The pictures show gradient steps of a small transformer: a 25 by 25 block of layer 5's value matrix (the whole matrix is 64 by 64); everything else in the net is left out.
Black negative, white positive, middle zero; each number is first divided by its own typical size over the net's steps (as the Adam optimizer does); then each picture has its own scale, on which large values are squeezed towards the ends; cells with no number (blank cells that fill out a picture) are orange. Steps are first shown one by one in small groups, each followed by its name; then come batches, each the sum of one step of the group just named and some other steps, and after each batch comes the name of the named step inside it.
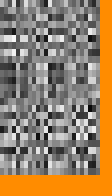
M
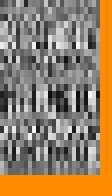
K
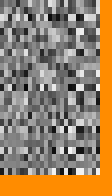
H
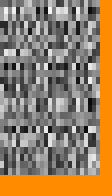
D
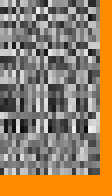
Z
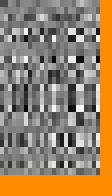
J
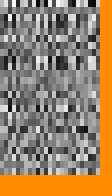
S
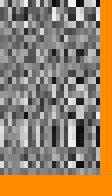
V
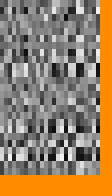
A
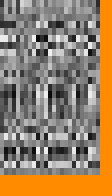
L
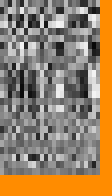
M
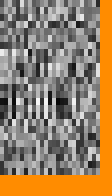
L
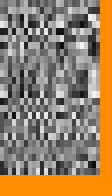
M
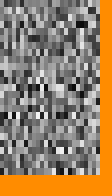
H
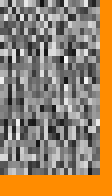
Z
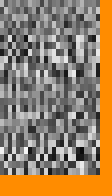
A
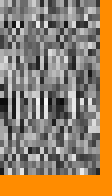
Z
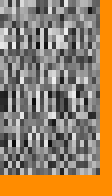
K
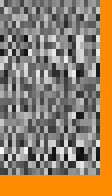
A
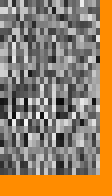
J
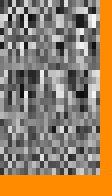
H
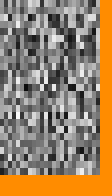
H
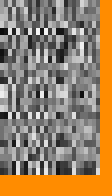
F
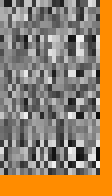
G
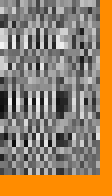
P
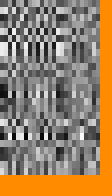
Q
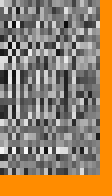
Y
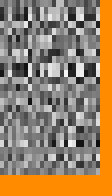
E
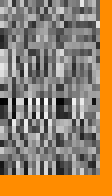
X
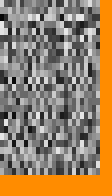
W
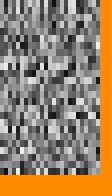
G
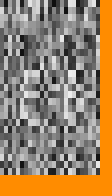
G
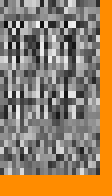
Y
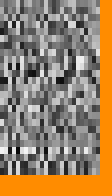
Y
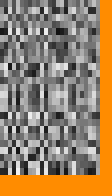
F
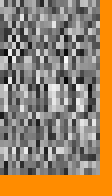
Y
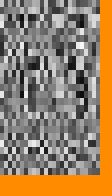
Y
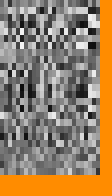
Q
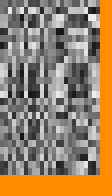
X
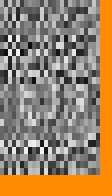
Y
